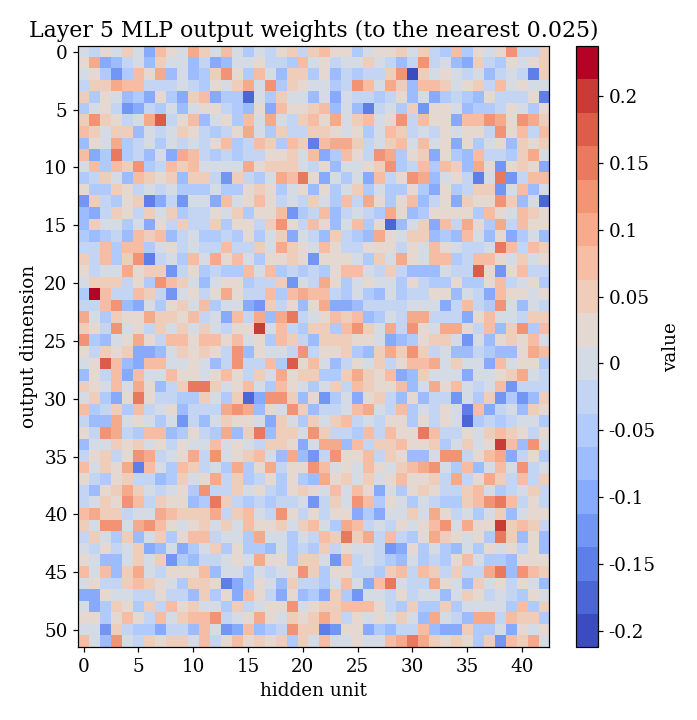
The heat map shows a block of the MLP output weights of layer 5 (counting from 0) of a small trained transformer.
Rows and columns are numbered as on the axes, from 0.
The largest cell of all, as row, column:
21, 1
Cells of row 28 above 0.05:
8
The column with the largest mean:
38
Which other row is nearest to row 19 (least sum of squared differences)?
12
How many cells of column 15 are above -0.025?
27
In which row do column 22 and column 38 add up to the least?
30
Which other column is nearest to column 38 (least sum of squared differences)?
2
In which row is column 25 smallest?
47
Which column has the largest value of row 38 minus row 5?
4
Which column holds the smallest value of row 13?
42
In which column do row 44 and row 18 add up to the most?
5
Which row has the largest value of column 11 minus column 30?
29
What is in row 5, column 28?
0
